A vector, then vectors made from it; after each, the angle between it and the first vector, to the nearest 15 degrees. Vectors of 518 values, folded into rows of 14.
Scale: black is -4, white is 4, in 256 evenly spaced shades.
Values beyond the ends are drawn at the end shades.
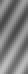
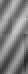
165 degrees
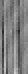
75 degrees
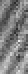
30 degrees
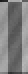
75 degrees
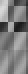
60 degrees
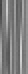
90 degrees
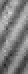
165 degrees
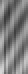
30 degrees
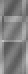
60 degrees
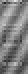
150 degrees
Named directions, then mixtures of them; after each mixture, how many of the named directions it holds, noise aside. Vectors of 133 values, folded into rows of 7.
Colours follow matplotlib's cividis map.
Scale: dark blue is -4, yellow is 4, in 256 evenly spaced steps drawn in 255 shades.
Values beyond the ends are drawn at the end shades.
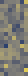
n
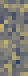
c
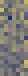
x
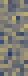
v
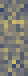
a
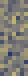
one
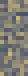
one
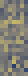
three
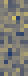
one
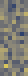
two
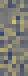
two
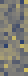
one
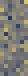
two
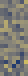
four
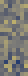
four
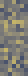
one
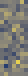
three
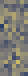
one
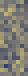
four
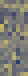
one
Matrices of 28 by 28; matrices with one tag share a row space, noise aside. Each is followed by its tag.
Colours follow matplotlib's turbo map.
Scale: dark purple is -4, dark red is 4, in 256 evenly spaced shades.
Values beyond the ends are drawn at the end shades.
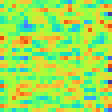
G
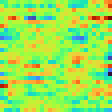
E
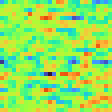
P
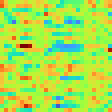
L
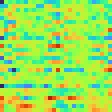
L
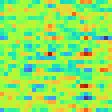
P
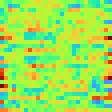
E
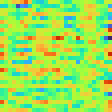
G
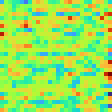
G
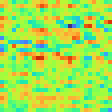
G
